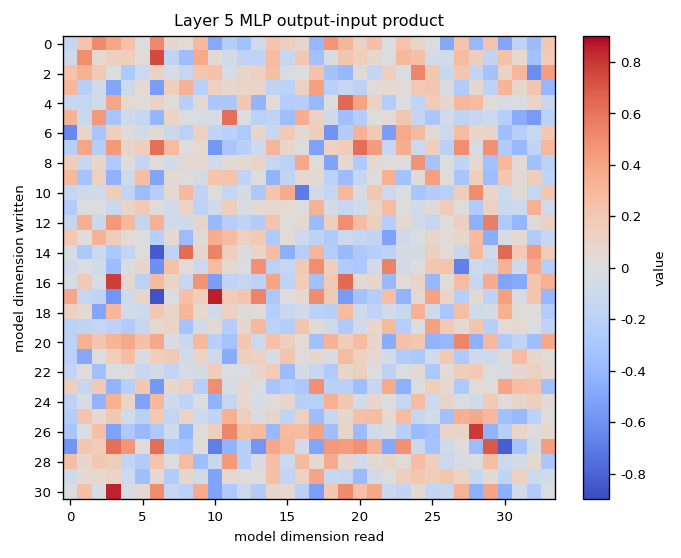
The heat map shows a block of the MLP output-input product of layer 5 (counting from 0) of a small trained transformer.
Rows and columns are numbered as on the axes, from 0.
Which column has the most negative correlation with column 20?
17
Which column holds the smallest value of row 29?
10
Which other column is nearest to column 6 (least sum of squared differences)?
3
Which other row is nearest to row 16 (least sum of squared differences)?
12
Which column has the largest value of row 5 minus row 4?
11
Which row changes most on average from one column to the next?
27
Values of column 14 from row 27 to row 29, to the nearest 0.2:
0.4 0.2 0.2
